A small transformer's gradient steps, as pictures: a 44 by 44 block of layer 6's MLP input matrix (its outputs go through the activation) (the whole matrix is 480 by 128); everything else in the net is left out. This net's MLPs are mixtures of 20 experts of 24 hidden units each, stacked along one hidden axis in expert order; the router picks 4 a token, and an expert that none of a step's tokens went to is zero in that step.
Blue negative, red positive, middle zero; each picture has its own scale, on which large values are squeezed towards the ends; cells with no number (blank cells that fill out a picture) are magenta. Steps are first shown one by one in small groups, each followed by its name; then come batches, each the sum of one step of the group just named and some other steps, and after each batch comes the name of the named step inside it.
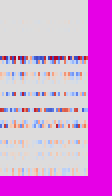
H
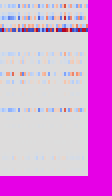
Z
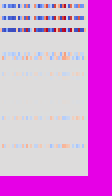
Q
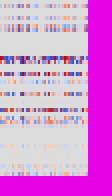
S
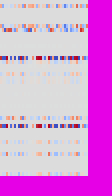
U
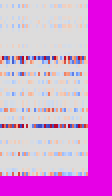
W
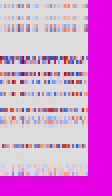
S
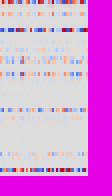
S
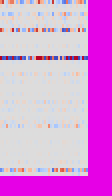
U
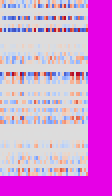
Q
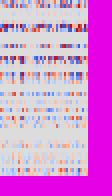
H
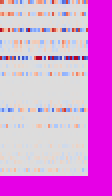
U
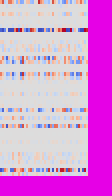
W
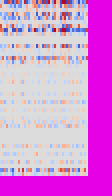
Q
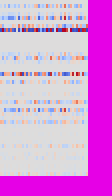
Z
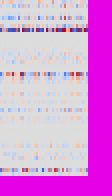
Z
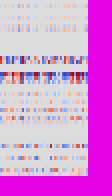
S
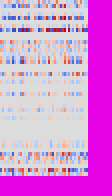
Q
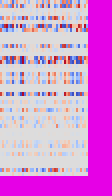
H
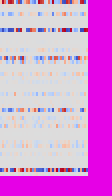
H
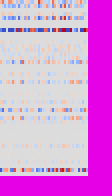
Q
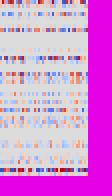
H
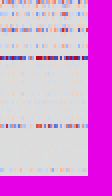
U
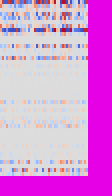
Q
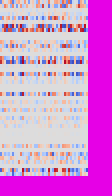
S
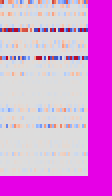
U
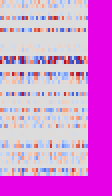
H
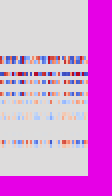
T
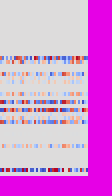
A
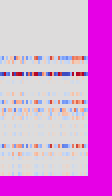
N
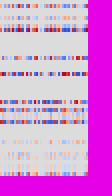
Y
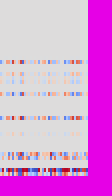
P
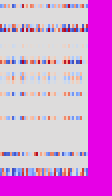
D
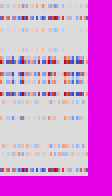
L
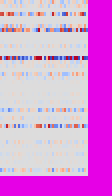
N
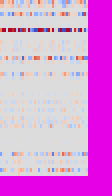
Y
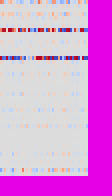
L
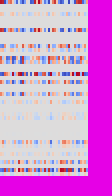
T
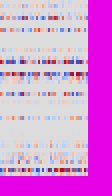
L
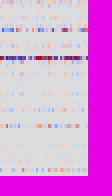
L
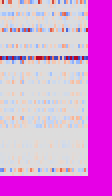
Y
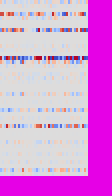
L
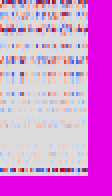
L
